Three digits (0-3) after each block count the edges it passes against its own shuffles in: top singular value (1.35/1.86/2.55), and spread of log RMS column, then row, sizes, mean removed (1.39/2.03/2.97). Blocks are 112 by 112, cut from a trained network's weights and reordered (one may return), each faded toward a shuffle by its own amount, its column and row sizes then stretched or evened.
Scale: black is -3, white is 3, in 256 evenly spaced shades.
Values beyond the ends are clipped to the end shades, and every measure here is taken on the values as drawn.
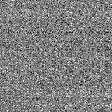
2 0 0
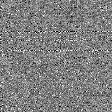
2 1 2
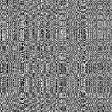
3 3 0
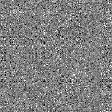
2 2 0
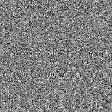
2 0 1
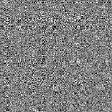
2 2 2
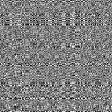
3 0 3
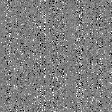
0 3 0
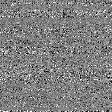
0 0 3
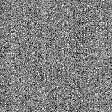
1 0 0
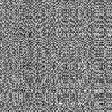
3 1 1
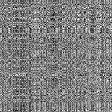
3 2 2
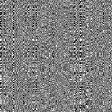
3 3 0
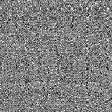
2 1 0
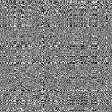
3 2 3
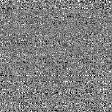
1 2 3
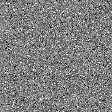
0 1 0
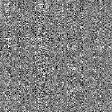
2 3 1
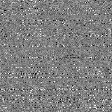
0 1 3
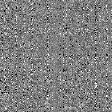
0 3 2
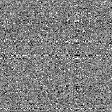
2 1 2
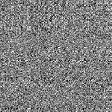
2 1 2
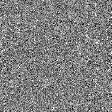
0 2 1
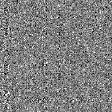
1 2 1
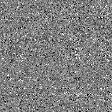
0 1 2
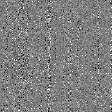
0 3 1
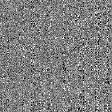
1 3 1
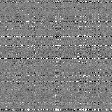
3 2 3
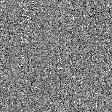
0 2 0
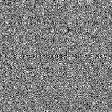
2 0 2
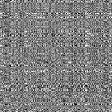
3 1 3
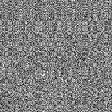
3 0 0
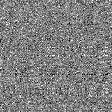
2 0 1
